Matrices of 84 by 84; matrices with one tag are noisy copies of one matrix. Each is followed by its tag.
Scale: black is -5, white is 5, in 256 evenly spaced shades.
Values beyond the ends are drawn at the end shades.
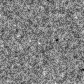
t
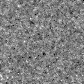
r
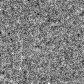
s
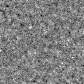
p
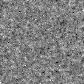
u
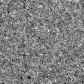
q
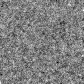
u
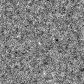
t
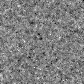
r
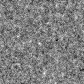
t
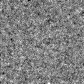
s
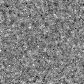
p
